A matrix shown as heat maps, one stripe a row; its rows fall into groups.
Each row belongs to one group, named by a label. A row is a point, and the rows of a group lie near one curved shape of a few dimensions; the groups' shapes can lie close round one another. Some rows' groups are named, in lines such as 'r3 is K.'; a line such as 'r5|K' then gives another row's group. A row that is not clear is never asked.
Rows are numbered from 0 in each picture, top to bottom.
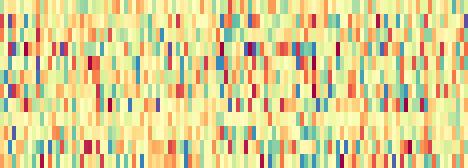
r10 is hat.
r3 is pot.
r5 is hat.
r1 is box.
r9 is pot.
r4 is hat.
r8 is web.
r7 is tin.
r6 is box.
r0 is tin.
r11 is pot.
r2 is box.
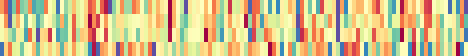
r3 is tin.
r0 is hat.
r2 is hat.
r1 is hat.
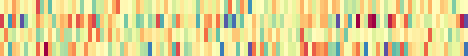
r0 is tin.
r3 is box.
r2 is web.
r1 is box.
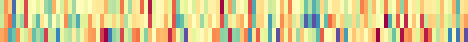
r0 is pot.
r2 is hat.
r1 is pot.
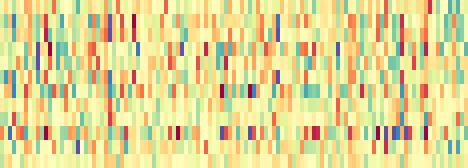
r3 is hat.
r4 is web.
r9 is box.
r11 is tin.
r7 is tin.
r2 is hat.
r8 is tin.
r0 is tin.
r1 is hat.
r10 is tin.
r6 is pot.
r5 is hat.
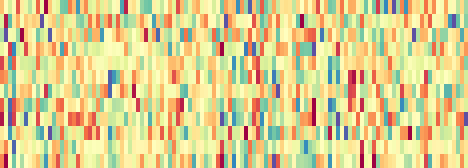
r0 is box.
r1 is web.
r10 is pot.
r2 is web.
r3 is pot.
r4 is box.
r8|box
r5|pot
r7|box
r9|hat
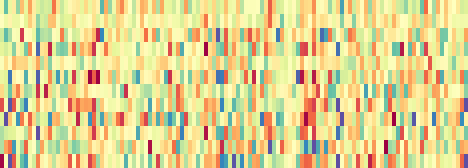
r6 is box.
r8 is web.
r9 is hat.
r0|web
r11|box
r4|tin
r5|hat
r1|web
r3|hat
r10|pot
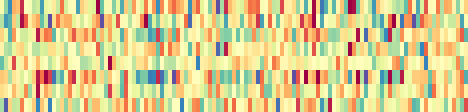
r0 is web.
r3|web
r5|box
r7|hat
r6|box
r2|box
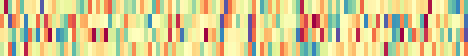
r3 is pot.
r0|web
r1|box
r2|hat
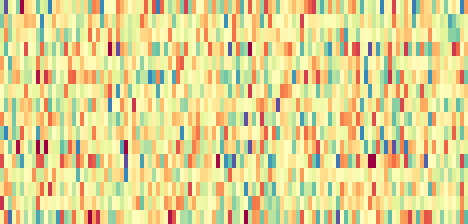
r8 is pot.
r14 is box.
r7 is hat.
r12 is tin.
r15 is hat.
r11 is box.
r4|box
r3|tin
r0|web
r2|web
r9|hat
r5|box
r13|pot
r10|box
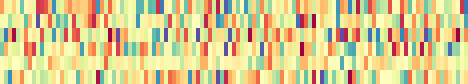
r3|web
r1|hat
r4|web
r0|box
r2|tin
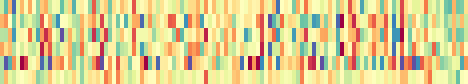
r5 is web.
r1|pot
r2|hat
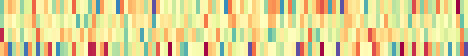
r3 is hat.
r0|tin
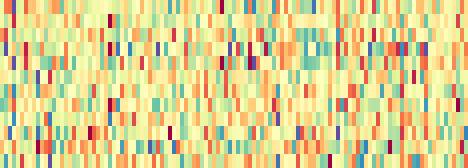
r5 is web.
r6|hat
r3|tin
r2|pot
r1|tin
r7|tin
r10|box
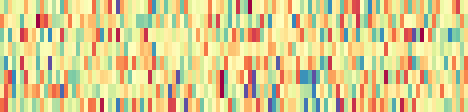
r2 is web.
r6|pot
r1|box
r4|hat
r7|pot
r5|pot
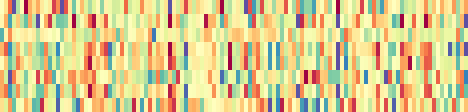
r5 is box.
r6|hat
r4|hat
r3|hat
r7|pot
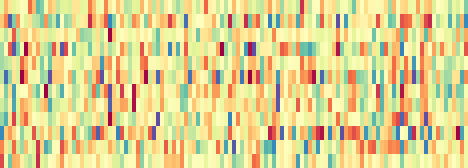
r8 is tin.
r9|tin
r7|hat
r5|web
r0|web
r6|hat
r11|box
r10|box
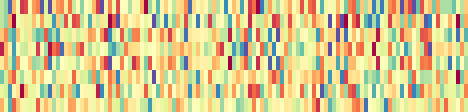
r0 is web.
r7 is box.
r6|web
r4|hat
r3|pot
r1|tin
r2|hat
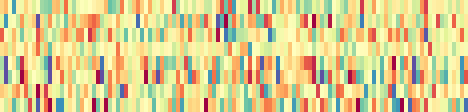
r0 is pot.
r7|hat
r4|web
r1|hat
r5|web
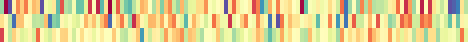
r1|hat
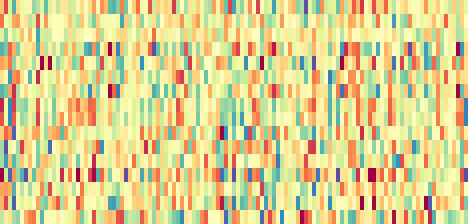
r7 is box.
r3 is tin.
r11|hat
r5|box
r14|pot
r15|web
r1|box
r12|box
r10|web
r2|web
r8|box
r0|pot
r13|pot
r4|pot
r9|pot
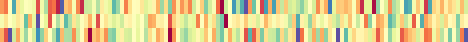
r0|pot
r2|hat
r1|web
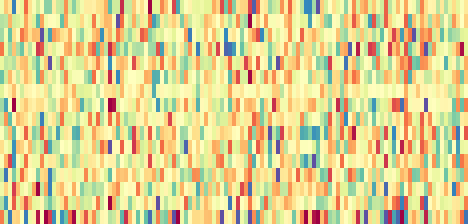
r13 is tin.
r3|box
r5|tin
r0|pot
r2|web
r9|pot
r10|hat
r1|tin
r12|hat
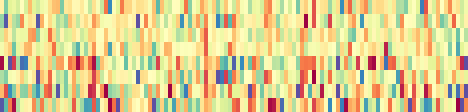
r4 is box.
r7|tin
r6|hat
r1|hat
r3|tin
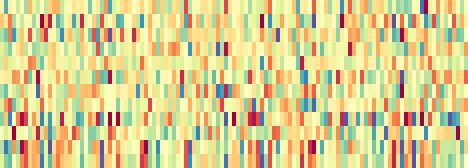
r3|web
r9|tin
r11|web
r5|box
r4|web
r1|pot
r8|web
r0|web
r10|web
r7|pot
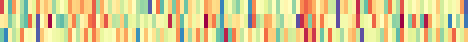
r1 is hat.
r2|hat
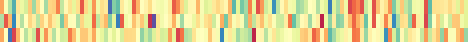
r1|tin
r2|box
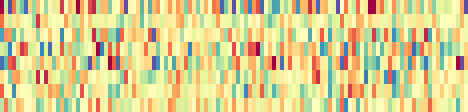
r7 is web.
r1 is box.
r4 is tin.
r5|box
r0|box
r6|pot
